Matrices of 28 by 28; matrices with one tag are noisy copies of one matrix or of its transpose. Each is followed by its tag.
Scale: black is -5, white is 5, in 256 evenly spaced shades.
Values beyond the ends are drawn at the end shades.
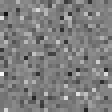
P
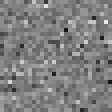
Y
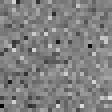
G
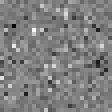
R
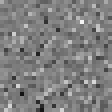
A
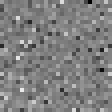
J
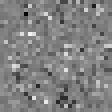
R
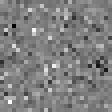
R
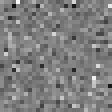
P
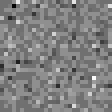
P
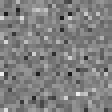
P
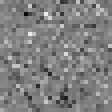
R
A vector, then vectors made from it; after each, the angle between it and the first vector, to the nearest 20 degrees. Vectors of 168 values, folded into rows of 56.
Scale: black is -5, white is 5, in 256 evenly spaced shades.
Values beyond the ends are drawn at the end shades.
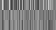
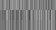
120 degrees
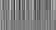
100 degrees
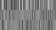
40 degrees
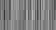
100 degrees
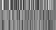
20 degrees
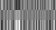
80 degrees
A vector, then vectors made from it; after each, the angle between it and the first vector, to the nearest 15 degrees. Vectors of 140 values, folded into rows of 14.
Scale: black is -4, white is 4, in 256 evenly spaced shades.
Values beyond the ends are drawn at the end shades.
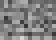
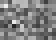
60 degrees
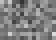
135 degrees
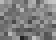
120 degrees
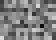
45 degrees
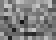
60 degrees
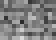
30 degrees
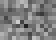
45 degrees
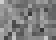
90 degrees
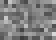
150 degrees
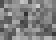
45 degrees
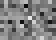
75 degrees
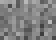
90 degrees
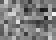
75 degrees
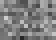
150 degrees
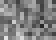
60 degrees
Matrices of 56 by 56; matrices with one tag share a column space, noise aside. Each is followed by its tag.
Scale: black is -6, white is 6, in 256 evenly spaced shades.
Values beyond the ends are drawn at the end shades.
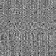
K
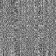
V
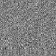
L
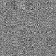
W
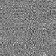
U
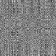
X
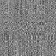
K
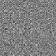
U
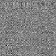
W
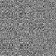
U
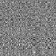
L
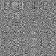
W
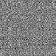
L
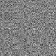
U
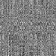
K
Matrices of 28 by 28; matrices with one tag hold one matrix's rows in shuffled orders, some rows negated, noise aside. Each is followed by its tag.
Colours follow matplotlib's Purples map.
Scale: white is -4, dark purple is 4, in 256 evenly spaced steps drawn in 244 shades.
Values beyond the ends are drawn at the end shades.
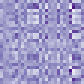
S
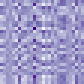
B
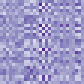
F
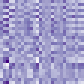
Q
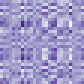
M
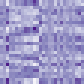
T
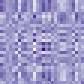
B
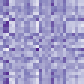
Q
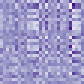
S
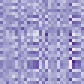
S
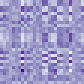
M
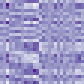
T
